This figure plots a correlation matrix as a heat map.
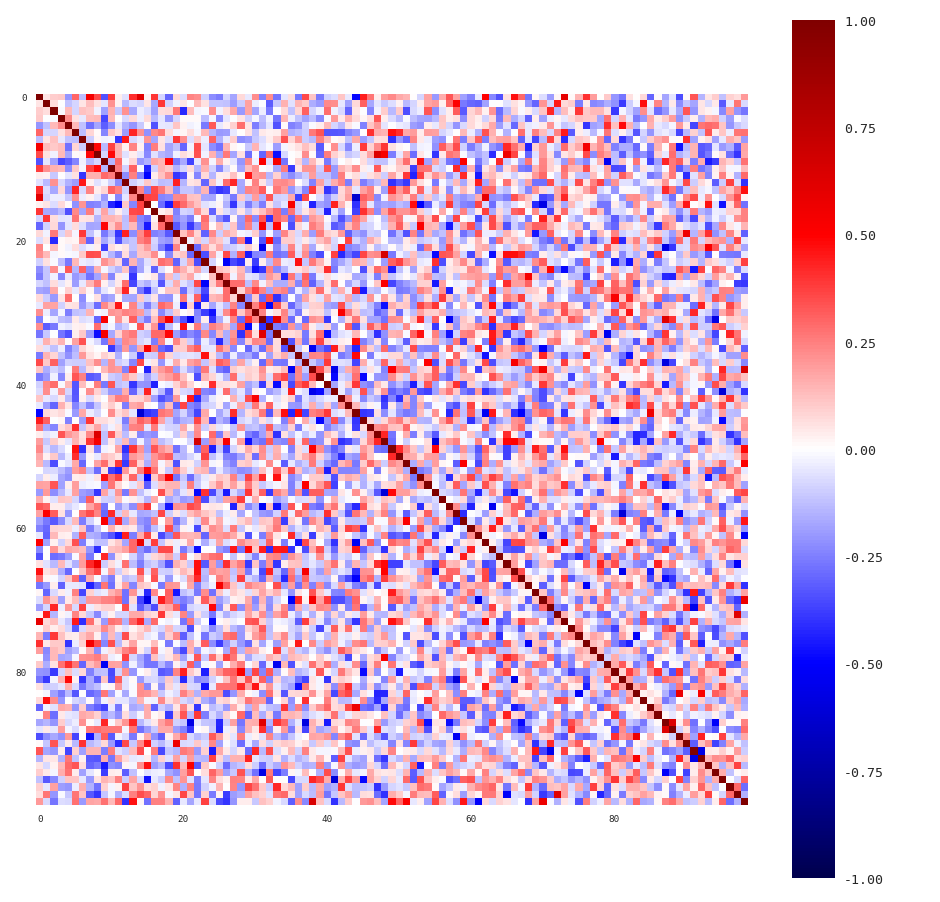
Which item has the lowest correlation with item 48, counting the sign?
55
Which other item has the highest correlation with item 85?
44
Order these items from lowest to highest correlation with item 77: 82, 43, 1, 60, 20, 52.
20, 1, 52, 82, 43, 60
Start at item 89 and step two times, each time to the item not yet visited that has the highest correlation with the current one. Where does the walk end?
92
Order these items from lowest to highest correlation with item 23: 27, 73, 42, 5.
27, 42, 73, 5
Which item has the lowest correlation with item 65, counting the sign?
97
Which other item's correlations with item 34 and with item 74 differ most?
39
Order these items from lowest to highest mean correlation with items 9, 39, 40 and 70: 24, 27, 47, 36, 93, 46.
93, 46, 47, 27, 24, 36
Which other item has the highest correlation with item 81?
4
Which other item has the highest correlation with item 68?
25
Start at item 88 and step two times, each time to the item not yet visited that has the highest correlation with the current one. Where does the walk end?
31
